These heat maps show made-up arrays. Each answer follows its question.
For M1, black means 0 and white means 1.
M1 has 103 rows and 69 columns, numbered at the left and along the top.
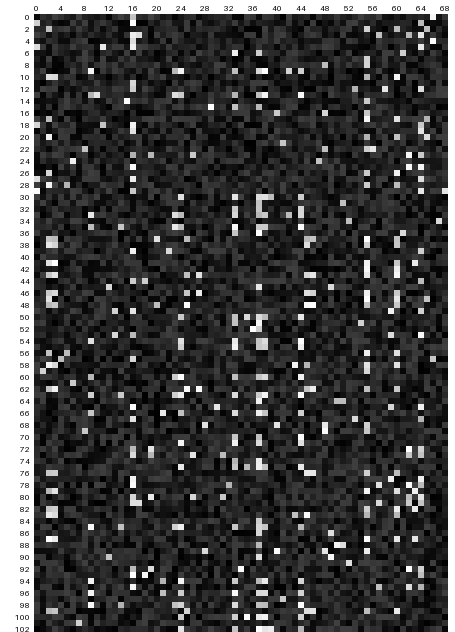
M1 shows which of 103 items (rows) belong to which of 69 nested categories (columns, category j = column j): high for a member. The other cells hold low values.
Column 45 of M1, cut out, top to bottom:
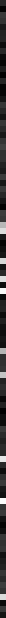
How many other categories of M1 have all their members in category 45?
5
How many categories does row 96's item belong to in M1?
7
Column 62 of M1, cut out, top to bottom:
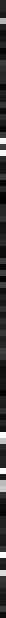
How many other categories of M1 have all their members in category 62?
7
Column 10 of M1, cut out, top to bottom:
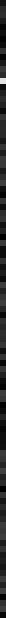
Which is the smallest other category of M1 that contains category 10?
23
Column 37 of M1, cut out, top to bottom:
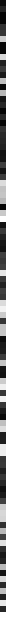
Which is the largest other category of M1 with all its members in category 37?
33
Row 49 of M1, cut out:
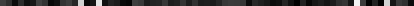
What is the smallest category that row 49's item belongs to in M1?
13
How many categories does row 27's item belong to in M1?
3
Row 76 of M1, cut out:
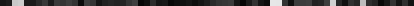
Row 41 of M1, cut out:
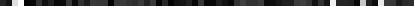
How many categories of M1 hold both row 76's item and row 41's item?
4
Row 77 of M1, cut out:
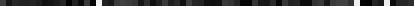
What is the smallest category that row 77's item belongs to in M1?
59
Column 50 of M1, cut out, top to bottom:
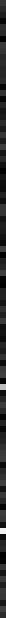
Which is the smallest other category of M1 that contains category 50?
51
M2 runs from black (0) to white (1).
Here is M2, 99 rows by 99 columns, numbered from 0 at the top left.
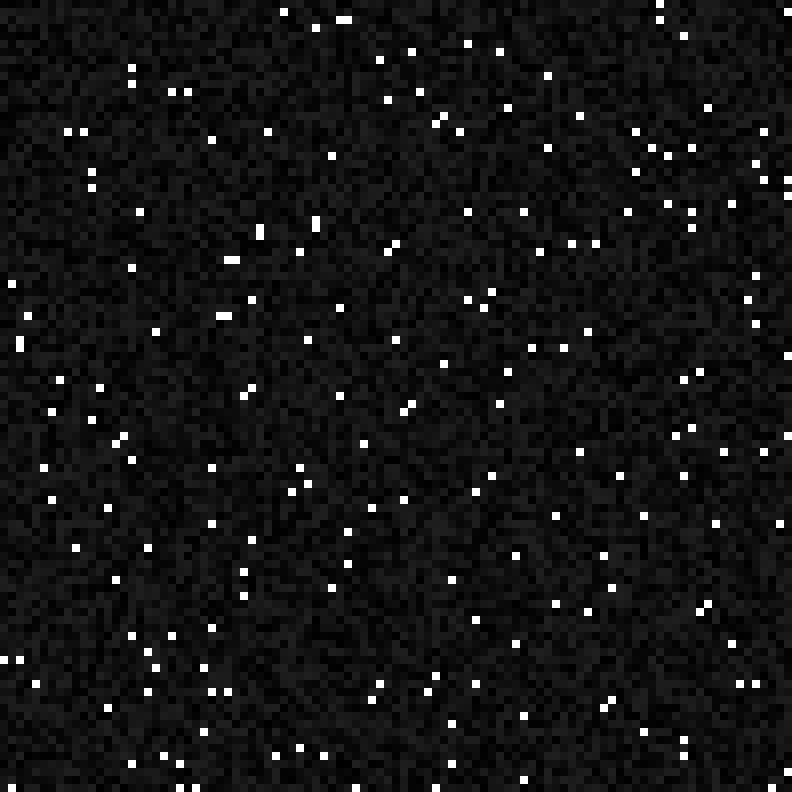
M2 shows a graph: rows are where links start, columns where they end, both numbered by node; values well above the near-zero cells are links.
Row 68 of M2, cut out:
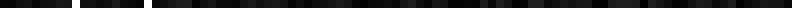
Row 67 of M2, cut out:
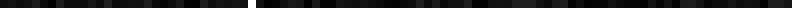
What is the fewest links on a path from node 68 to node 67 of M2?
7
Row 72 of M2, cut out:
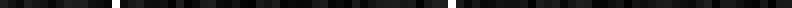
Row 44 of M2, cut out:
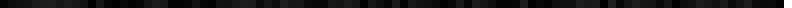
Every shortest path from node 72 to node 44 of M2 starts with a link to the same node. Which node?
node 56
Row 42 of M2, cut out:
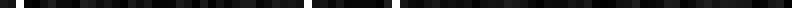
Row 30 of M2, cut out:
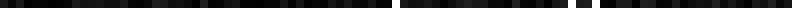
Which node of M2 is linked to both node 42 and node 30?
node 49
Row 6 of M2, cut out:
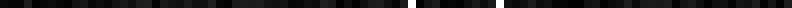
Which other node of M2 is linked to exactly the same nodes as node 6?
node 50
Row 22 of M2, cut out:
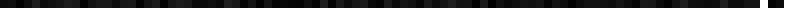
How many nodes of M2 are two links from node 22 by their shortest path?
7
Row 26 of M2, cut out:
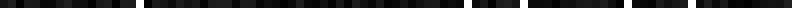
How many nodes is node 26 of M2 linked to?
5
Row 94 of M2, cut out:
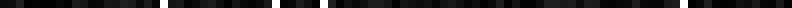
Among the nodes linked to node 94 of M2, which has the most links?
node 85
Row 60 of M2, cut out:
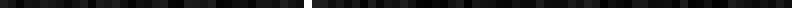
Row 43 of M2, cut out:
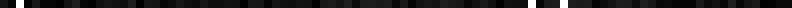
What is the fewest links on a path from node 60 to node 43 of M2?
4
